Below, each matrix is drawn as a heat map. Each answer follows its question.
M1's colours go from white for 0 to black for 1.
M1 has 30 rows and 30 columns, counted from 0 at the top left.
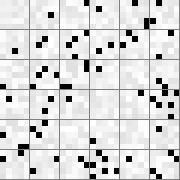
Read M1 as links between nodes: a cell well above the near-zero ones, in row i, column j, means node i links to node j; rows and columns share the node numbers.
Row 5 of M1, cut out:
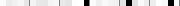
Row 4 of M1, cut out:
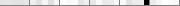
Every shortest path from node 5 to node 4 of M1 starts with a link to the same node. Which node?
node 28
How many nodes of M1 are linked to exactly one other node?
9
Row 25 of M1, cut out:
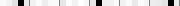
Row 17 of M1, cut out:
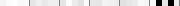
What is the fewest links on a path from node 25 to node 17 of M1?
2
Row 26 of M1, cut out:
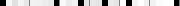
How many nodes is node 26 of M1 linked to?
6
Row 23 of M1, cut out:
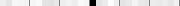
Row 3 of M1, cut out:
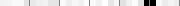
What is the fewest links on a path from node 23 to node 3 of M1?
7
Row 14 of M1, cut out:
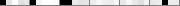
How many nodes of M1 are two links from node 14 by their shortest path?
7
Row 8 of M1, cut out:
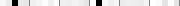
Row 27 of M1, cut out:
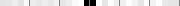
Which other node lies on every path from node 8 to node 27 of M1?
node 16
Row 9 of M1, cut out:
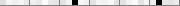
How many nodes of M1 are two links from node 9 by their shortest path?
6
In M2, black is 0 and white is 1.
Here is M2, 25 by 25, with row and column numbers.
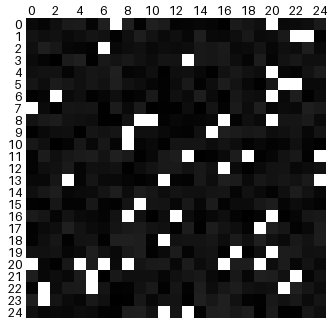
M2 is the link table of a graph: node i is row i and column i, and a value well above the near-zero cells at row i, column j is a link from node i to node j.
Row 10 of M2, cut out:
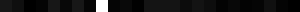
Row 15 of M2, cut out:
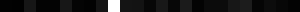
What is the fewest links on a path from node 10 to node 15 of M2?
3
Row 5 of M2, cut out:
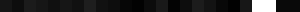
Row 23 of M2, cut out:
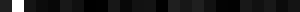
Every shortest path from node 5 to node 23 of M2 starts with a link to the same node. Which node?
node 22
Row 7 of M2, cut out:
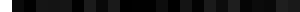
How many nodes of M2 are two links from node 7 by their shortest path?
1
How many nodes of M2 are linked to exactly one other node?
10
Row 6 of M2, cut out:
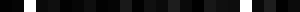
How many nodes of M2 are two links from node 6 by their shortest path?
5
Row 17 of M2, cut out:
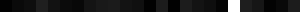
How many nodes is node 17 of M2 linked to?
1
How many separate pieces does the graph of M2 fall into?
4
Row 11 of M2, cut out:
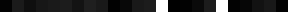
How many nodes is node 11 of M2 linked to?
3
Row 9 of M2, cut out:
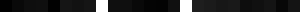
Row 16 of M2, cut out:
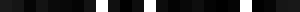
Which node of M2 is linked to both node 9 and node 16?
node 8
